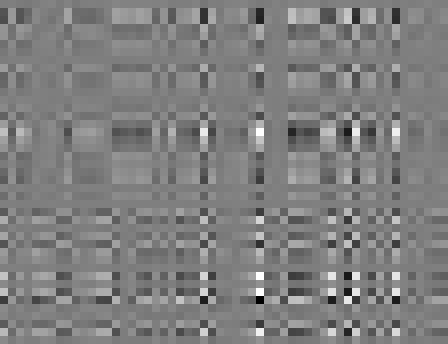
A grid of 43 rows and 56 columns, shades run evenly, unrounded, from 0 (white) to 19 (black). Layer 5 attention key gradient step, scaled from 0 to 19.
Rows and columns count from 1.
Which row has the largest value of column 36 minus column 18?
38
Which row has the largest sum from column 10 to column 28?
17
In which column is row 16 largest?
44
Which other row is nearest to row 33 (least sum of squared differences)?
36
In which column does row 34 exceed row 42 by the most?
33
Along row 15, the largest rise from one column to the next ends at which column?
45
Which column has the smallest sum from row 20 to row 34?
37
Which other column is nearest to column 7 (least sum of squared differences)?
6
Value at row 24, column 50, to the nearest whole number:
9
